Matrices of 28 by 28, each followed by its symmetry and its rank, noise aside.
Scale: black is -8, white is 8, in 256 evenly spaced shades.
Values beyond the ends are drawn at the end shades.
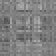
antisymmetric, rank two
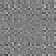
antisymmetric, rank two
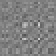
symmetric, rank two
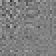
no symmetry, rank three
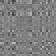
no symmetry, rank two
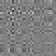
antisymmetric, rank two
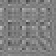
antisymmetric, rank two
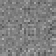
antisymmetric, rank four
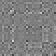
symmetric, rank three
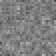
no symmetry, rank three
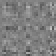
antisymmetric, rank two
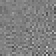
no symmetry, rank four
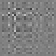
no symmetry, rank two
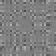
antisymmetric, rank two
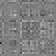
symmetric, rank two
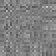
no symmetry, rank three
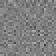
no symmetry, rank four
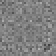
symmetric, rank four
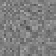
symmetric, rank three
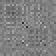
symmetric, rank four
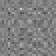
no symmetry, rank two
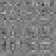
no symmetry, rank three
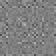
symmetric, rank four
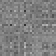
symmetric, rank three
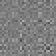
symmetric, rank three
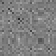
symmetric, rank four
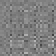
no symmetry, rank two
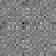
symmetric, rank three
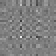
no symmetry, rank two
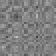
symmetric, rank two
